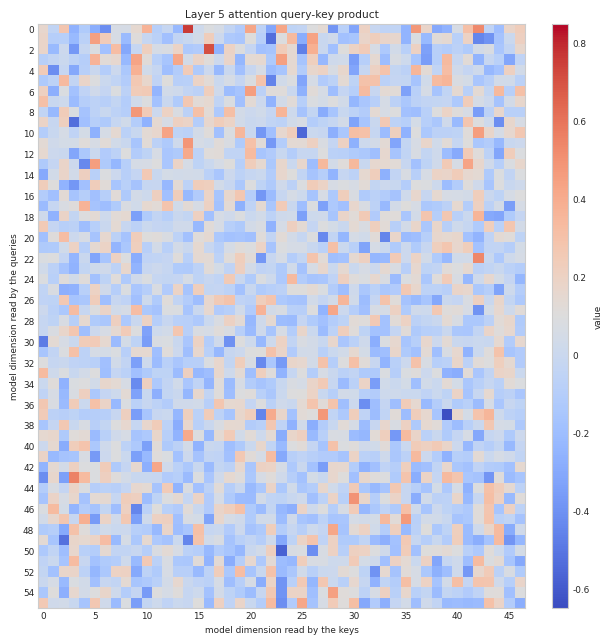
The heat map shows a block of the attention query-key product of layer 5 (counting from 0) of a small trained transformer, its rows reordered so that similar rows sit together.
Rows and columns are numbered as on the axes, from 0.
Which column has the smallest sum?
9
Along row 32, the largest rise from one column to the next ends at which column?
24
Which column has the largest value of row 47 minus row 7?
35
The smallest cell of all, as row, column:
37, 39
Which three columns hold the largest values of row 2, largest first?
16, 26, 7
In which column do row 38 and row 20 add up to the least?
27
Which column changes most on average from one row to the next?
42
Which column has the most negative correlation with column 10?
28
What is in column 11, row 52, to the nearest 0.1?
-0.1
